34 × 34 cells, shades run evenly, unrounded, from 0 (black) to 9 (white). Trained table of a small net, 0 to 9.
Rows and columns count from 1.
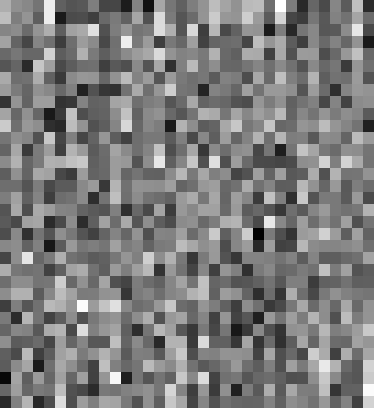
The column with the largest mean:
11
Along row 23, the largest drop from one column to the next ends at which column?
15
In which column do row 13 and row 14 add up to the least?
26
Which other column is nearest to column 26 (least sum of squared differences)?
24
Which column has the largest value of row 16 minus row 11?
16
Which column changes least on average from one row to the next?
13
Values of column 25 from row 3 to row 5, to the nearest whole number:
1 5 2
